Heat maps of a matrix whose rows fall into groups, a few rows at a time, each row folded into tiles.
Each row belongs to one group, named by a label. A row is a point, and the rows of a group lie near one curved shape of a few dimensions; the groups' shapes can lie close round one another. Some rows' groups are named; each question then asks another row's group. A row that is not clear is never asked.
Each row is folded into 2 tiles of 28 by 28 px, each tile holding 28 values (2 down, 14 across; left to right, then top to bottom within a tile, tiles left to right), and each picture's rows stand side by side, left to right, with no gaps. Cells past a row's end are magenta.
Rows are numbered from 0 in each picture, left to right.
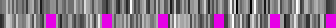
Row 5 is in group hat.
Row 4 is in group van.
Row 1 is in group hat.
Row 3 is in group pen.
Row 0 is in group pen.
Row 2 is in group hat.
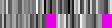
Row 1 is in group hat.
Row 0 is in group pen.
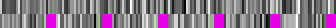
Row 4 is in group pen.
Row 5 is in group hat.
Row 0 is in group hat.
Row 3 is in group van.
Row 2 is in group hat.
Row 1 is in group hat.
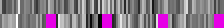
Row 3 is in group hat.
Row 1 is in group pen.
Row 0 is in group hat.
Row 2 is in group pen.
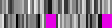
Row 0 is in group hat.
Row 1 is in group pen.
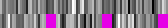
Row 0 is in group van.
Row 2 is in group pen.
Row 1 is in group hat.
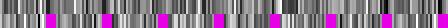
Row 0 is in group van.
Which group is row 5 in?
hat
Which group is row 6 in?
pen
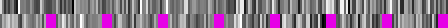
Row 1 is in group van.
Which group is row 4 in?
hat
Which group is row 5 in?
pen
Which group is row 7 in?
pen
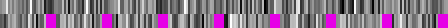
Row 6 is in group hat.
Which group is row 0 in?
pen
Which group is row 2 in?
pen
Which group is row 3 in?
hat
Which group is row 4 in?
pen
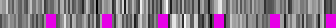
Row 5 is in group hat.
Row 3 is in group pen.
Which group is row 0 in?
pen
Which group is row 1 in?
pen
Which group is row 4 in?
pen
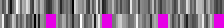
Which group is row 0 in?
hat
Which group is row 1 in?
van
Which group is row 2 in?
van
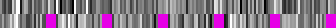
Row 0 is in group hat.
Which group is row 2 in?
pen
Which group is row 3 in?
pen
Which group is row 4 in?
pen
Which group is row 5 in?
hat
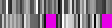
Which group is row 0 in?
pen
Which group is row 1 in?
pen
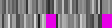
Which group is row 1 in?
pen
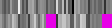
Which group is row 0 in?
hat
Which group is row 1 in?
van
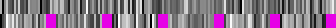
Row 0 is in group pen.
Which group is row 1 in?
pen
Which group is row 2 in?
pen
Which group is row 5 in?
pen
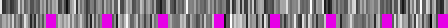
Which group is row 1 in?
hat
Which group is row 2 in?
pen
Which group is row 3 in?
hat
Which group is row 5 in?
pen
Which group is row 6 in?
hat
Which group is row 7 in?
hat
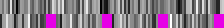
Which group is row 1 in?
pen
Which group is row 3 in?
hat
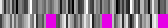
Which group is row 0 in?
van
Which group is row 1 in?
van
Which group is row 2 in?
van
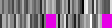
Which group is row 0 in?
pen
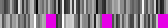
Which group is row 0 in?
hat
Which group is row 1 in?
pen
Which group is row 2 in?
pen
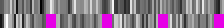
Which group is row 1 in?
hat
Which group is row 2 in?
hat
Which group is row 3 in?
hat
